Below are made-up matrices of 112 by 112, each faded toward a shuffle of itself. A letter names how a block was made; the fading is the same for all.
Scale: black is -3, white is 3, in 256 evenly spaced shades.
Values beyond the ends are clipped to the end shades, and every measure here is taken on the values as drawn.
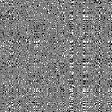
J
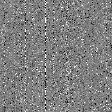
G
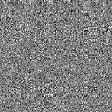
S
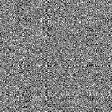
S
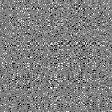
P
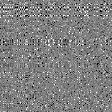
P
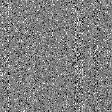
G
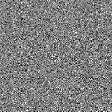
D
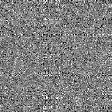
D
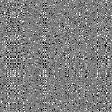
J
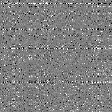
P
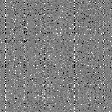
J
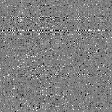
P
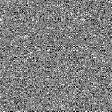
D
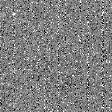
G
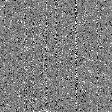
G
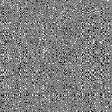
J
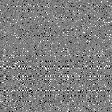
P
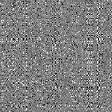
J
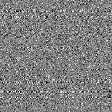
D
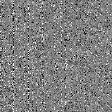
G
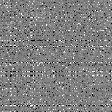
P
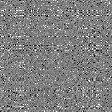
P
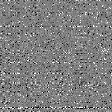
P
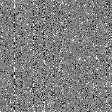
G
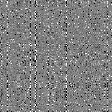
J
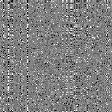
J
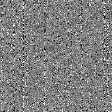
G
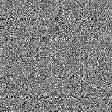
D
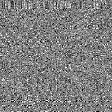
D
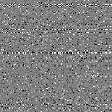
P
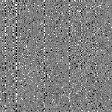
J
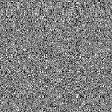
S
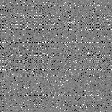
P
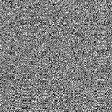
S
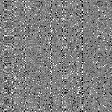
J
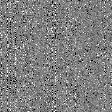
G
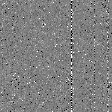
G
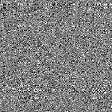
D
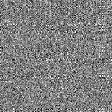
S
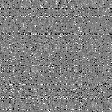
P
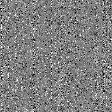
G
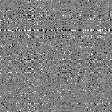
P
